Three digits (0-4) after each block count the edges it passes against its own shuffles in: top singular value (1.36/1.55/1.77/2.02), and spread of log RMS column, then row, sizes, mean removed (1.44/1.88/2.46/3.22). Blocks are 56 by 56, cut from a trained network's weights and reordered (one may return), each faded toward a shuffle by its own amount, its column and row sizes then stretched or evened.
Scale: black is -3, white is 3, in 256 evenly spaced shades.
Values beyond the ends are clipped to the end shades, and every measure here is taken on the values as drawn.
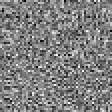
3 0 1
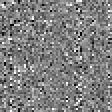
1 3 1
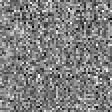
2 1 1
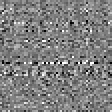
3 1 3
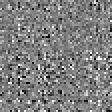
2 3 3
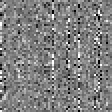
3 4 0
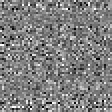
3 1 3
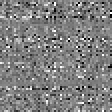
0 3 4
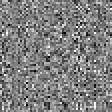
4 3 0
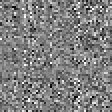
1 3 2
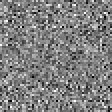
2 1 2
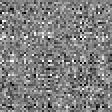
3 2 3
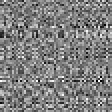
4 1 3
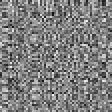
4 1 1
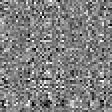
4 3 2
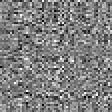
4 2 2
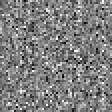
0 2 0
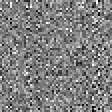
3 3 0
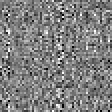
3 3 1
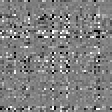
3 3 4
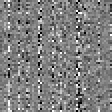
3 4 0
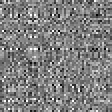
4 1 3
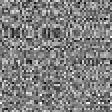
4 0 2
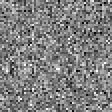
1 0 0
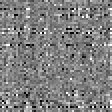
2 1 3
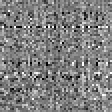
3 0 3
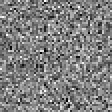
3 1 0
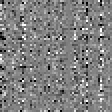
0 4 2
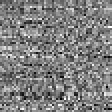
4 0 3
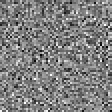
3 0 1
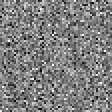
2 1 0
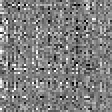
3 3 3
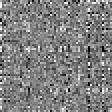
3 3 2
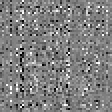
0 4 3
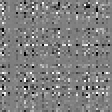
0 4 4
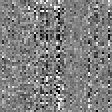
4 4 0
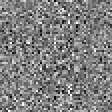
3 2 1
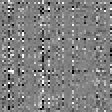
3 4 2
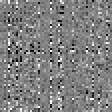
1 4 2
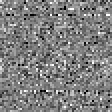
0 0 3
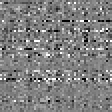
1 1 4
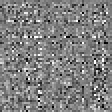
0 3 3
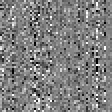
2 4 0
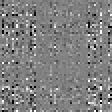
1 4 3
